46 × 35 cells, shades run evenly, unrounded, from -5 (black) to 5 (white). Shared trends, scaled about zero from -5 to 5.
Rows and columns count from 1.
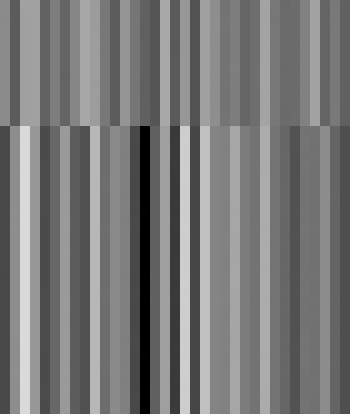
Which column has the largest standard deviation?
15
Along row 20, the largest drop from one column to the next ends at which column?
20
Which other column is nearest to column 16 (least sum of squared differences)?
29
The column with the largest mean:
3
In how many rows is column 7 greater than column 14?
32
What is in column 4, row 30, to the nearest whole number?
1
